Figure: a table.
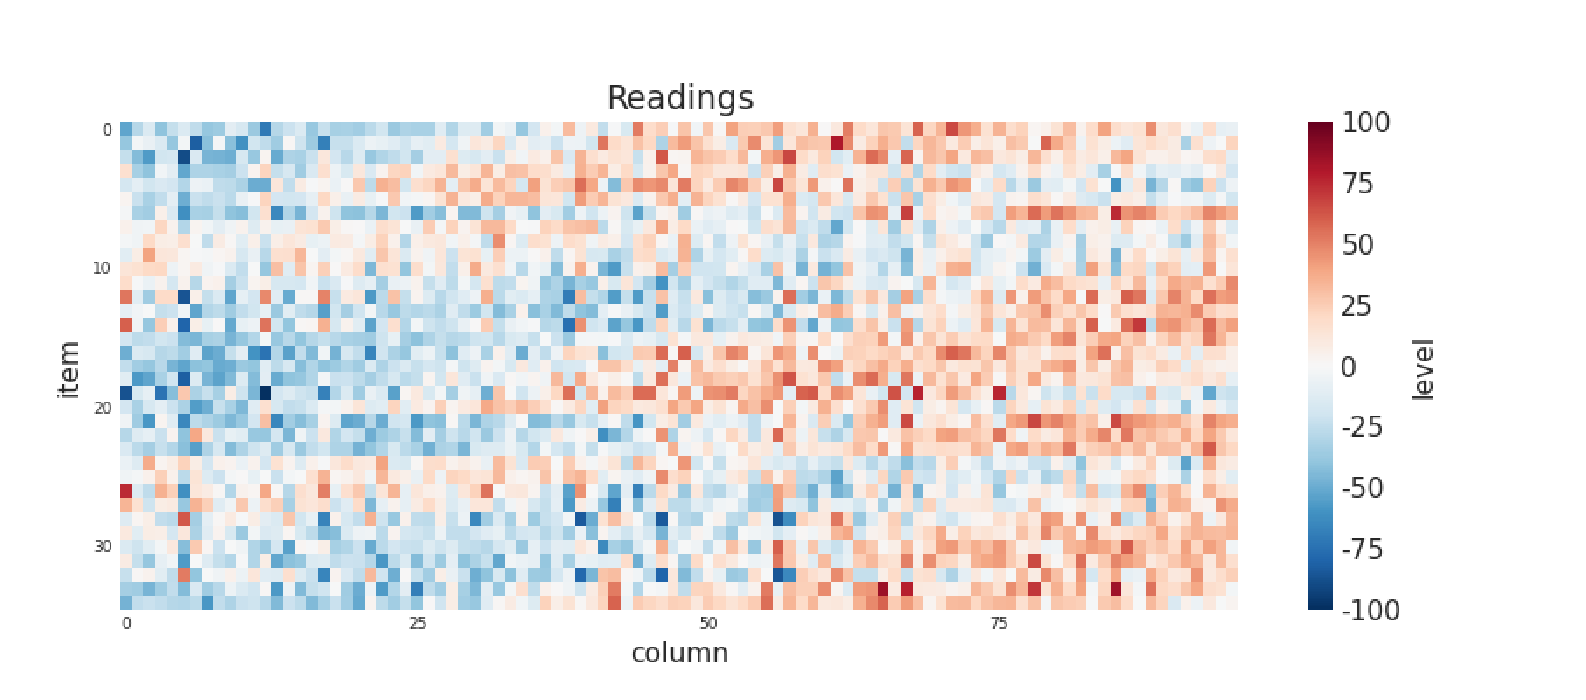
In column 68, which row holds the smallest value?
26
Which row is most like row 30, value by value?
22
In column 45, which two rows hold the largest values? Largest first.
19, 4
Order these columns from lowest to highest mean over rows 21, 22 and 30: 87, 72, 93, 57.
72, 57, 87, 93
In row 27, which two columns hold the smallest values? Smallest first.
42, 38
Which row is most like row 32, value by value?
28
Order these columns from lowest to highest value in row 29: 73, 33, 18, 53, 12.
18, 33, 12, 53, 73
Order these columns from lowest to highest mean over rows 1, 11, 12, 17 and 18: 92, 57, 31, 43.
43, 31, 92, 57
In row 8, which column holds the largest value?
32
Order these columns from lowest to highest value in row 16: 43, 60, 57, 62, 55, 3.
3, 43, 60, 55, 62, 57
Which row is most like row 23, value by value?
15
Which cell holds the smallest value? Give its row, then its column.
19, 12
